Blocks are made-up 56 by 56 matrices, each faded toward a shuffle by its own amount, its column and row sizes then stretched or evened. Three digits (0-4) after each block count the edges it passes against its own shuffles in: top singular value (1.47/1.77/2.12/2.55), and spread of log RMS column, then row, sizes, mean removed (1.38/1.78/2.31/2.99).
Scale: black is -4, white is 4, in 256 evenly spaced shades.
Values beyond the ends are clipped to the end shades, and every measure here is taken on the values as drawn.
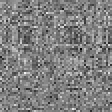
3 1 2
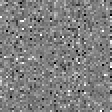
1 3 0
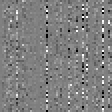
1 4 0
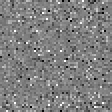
0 0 2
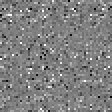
0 1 2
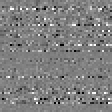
0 0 4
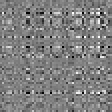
4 3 4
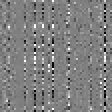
4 4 0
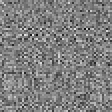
3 0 3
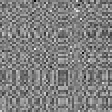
4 2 0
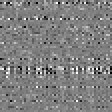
3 0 4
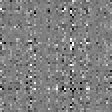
2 4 2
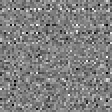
2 1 3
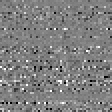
0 0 4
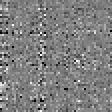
2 3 2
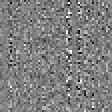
1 4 0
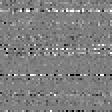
3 0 4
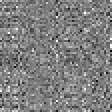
3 2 0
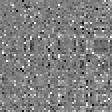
3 2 1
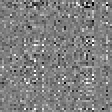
2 3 3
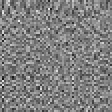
3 2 0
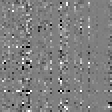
2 4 2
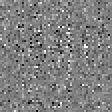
0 3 2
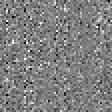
1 3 0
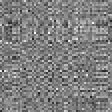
4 1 2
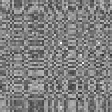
4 1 1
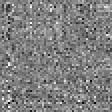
2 2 2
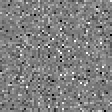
1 1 0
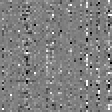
1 4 0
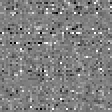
0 1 3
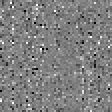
0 2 0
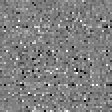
0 1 3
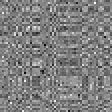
4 1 1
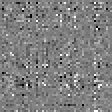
1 3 3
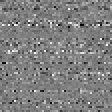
1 0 4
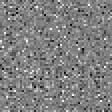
2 0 0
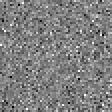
0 0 1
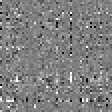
2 4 2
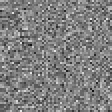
2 0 0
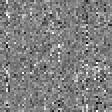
0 3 1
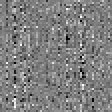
2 4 0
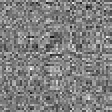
3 2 2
